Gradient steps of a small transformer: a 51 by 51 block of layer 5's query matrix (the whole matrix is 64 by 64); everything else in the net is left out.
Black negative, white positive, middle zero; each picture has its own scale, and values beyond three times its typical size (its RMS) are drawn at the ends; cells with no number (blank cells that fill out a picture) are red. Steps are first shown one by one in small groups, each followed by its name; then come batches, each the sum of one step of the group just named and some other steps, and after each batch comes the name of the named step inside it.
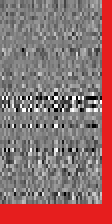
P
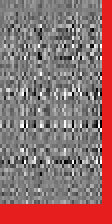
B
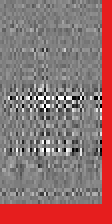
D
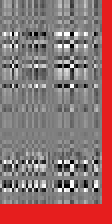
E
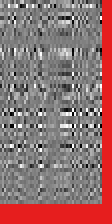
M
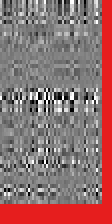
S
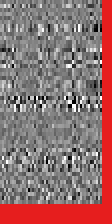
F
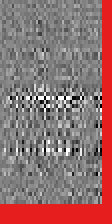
D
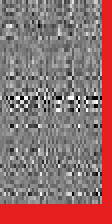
S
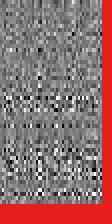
P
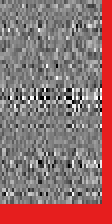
F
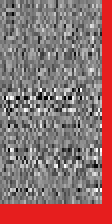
P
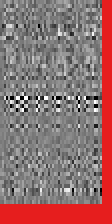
E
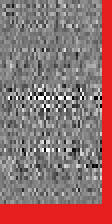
D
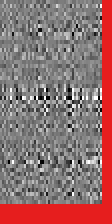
E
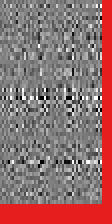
B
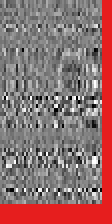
P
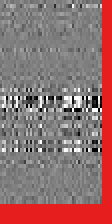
M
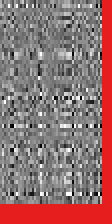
M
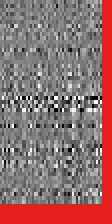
P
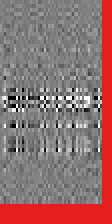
D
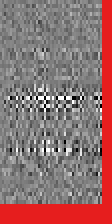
D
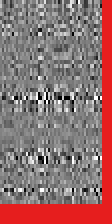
S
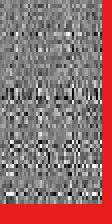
E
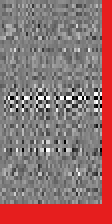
D
